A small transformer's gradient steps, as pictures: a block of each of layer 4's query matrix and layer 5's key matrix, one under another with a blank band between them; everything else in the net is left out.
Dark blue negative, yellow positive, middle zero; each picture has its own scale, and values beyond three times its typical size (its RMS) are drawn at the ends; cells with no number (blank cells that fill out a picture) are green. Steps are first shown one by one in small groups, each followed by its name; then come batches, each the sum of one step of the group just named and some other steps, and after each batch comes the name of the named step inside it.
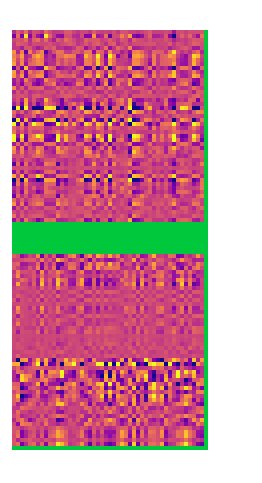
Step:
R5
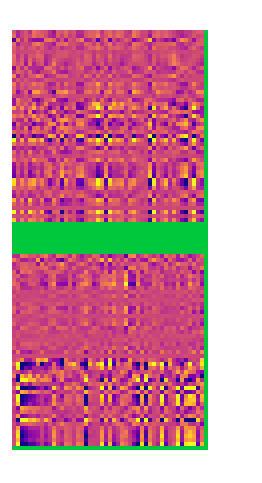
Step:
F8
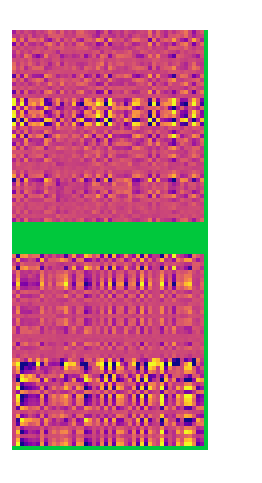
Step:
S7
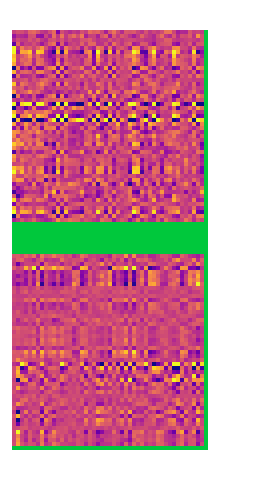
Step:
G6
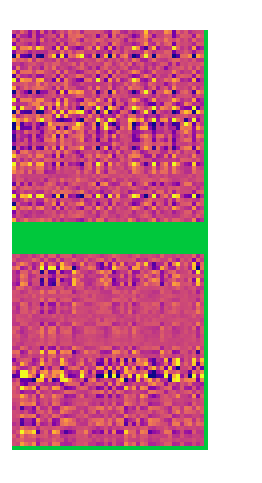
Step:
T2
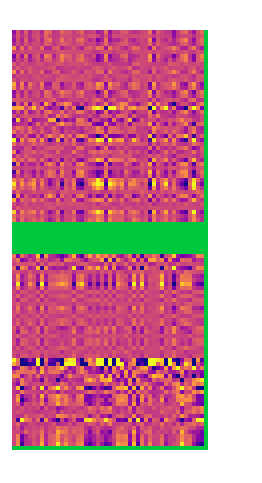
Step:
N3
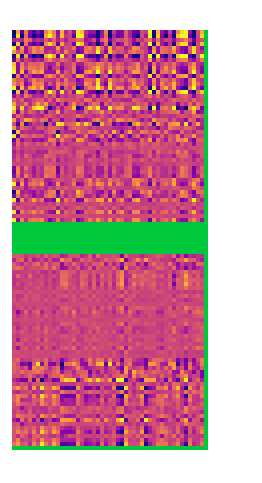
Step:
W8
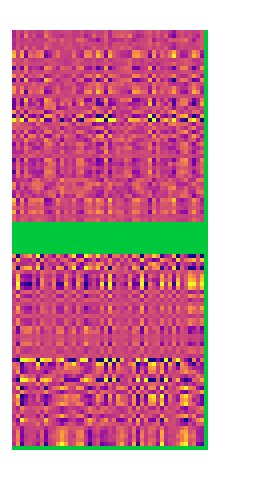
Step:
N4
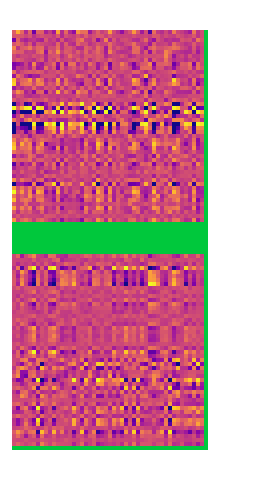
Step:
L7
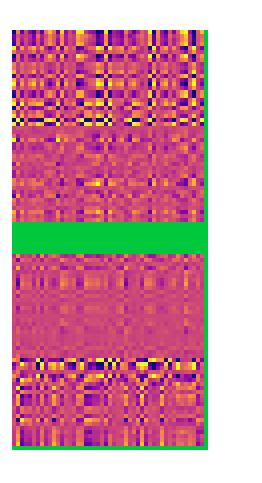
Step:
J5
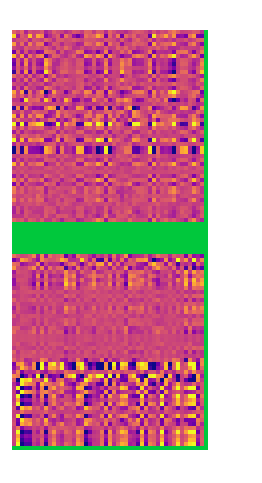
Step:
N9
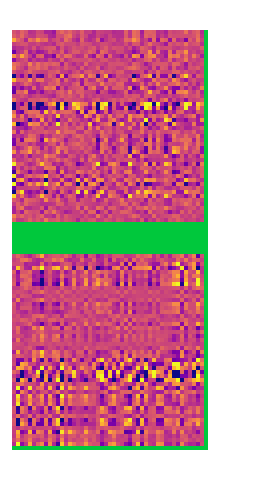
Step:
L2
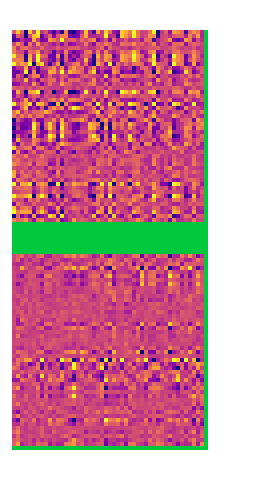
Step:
G6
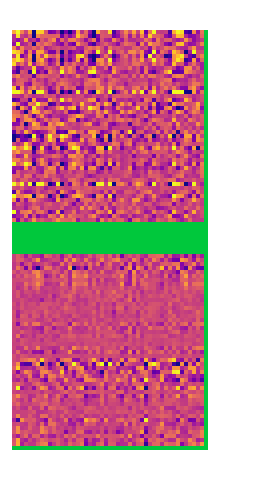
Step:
W8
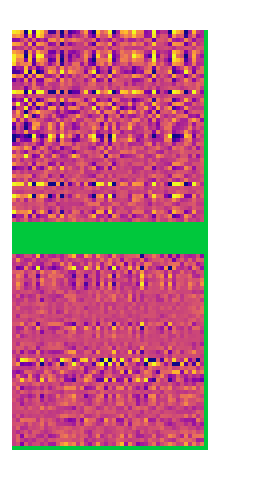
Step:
N4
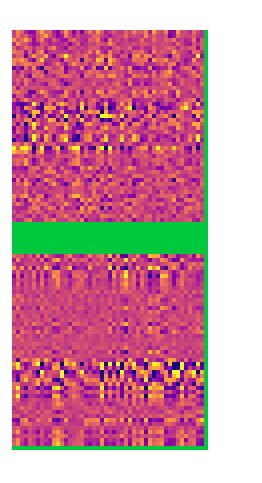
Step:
R5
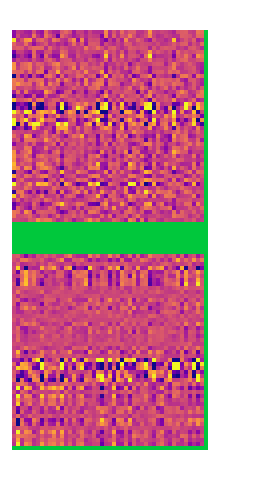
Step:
L2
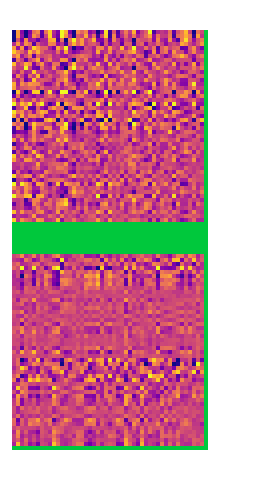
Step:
J5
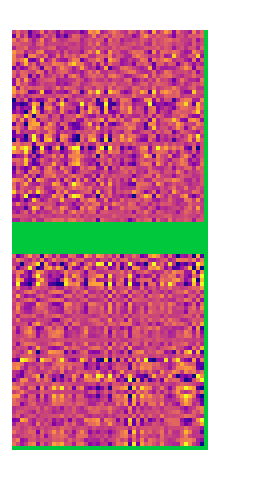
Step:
N4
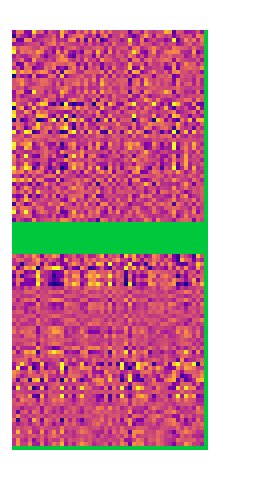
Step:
G6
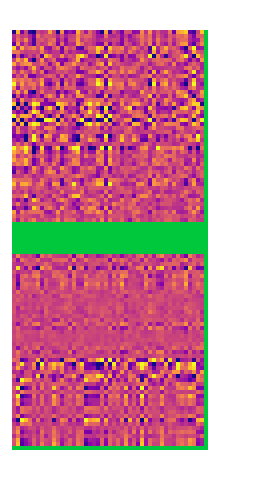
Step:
J5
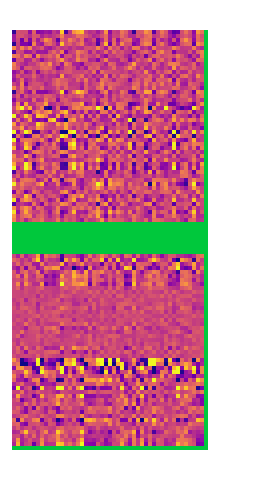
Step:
N3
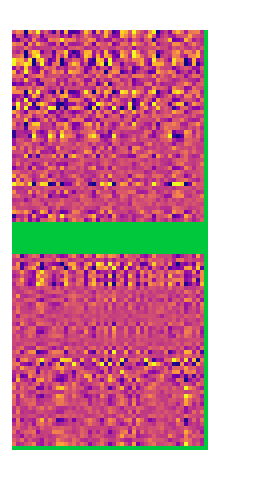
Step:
R5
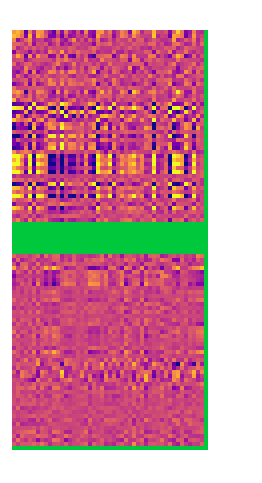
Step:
T2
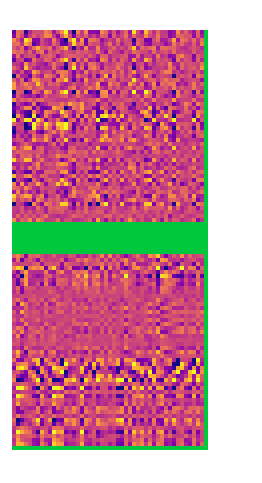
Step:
L7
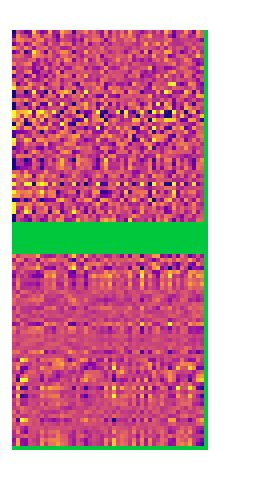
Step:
N4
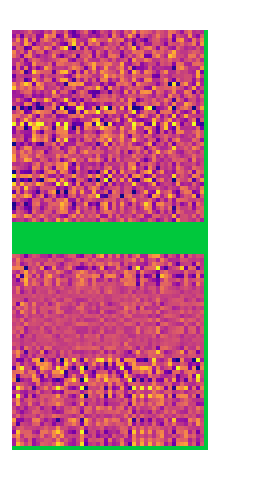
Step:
R5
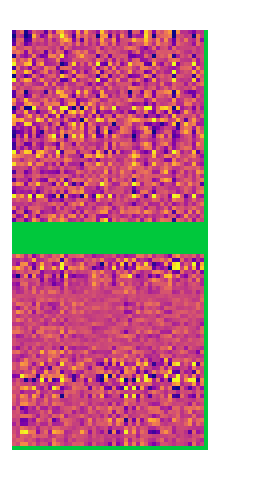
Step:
T2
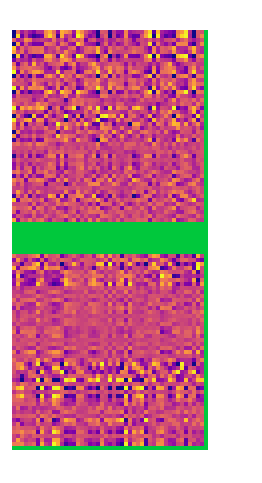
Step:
W8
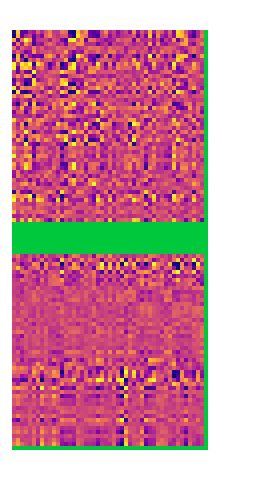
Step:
W8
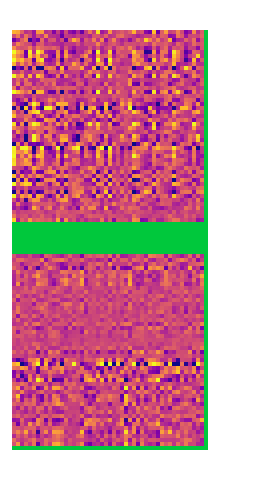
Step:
R5
